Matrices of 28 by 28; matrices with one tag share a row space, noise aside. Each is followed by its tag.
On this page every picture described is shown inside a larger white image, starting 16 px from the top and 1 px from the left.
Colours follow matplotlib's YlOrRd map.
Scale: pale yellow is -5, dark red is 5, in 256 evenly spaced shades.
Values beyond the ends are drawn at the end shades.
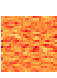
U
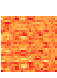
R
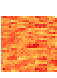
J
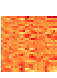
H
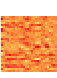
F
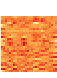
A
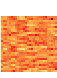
J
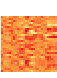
H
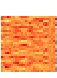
R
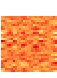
A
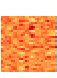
H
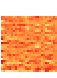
F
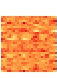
A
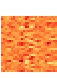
H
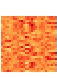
H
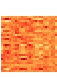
R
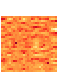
A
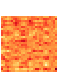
R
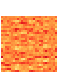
R
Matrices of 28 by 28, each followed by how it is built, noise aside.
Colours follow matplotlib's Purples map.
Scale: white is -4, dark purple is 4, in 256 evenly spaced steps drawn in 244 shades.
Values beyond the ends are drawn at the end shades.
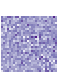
block diagonal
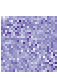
block diagonal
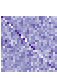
diagonal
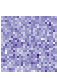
noise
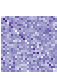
diagonal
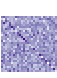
diagonal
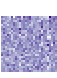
low rank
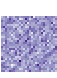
Hankel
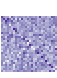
diagonal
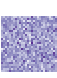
noise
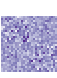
block diagonal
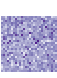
noise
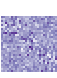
block diagonal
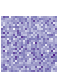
Hankel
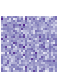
low rank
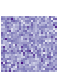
noise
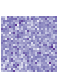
noise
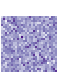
diagonal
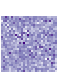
block diagonal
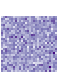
noise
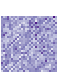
Hankel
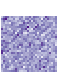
Hankel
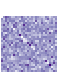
diagonal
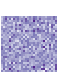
low rank
